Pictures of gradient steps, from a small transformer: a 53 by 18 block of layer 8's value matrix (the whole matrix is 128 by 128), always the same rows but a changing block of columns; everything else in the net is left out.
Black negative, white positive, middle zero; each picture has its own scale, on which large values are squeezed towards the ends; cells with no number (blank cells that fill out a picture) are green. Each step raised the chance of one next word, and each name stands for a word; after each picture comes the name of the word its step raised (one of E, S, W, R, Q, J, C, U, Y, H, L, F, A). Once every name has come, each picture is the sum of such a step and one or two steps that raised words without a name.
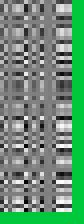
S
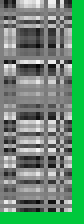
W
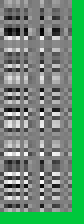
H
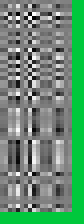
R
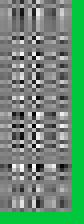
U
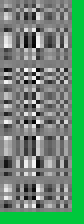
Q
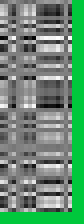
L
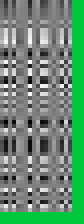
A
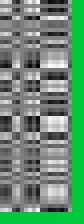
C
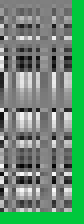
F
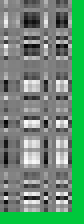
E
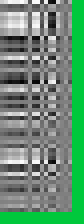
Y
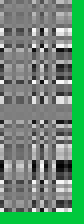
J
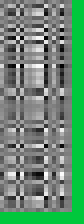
W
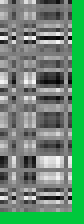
F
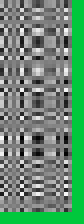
H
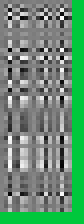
R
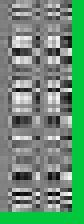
A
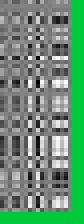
E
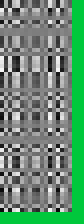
F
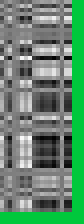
E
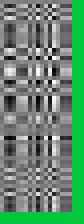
J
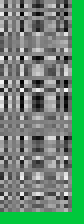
L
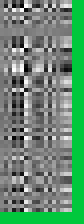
F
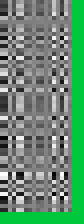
S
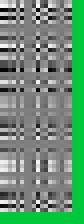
R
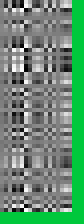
F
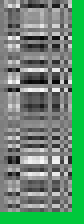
Y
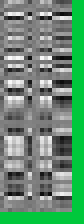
R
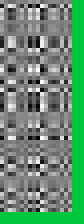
Y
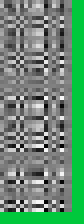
S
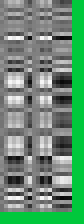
F
